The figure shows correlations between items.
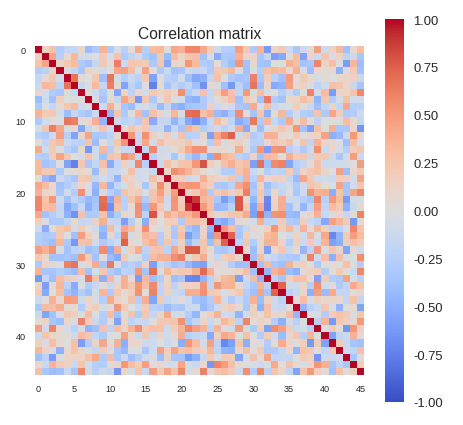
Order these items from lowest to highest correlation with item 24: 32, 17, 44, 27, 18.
44, 27, 32, 17, 18
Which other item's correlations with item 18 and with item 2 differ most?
11
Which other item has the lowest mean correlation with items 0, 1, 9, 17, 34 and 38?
32
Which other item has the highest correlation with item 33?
34
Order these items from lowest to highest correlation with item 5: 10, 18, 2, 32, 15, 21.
18, 21, 15, 32, 2, 10
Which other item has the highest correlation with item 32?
7
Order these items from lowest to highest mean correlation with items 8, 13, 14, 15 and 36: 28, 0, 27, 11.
0, 28, 27, 11
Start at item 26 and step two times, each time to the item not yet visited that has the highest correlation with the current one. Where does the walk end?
12
